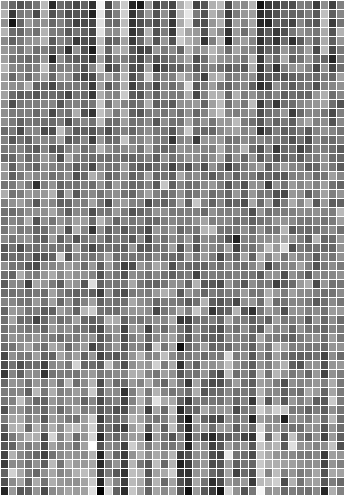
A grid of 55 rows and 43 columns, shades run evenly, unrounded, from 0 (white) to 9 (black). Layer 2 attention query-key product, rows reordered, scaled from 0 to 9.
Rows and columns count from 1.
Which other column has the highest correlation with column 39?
25
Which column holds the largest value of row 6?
12
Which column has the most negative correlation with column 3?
24
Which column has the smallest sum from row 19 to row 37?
7
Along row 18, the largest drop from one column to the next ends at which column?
9
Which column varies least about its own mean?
38
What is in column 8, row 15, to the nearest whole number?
2
